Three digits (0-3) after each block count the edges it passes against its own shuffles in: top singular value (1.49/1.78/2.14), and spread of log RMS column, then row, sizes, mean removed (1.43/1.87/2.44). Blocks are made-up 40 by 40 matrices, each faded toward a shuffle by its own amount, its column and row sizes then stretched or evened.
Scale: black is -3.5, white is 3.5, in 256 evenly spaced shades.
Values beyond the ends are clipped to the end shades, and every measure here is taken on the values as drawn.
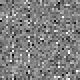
1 2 0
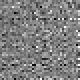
2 1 2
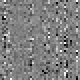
0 3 0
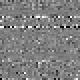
1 0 3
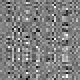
3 3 0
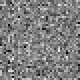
0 2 0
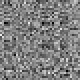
2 0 1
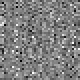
2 2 0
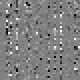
1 3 0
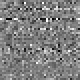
1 0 3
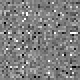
1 2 2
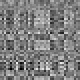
3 1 3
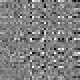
3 2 3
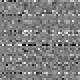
3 0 3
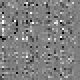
1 3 2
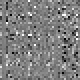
1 3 1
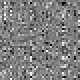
2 3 1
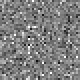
0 1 0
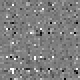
0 1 2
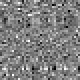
2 0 1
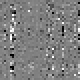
1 3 1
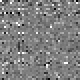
1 1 2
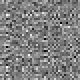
2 1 1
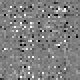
0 2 2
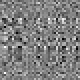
3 2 2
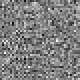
2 1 0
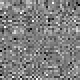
2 0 2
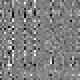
3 3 1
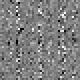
0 3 0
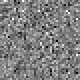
0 1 0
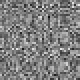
2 0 1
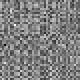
3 1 0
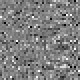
1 0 0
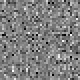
1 1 0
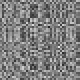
3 2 0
